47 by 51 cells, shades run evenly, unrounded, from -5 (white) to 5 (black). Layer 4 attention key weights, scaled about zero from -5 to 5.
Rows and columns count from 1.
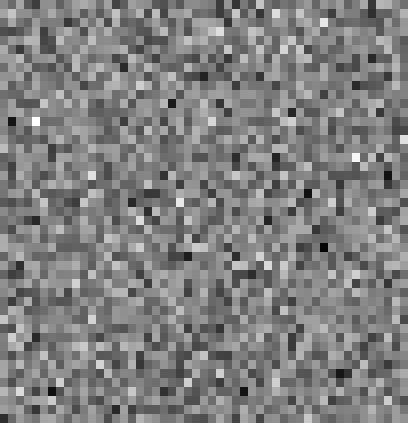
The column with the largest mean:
28
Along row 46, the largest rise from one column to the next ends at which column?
17
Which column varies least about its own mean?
40
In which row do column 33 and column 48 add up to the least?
1
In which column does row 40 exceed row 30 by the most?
34
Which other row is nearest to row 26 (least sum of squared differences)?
11
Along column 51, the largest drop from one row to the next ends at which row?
16
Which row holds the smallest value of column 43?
13
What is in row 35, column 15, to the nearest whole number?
-1
